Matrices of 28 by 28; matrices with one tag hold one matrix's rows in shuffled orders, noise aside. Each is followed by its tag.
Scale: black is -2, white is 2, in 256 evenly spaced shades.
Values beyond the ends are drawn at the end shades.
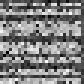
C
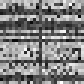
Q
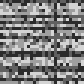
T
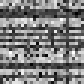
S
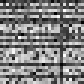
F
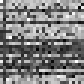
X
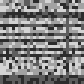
S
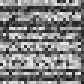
C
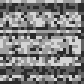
C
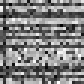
X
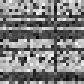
T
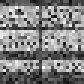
Q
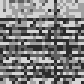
T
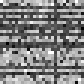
T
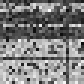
S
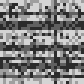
T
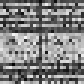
Q
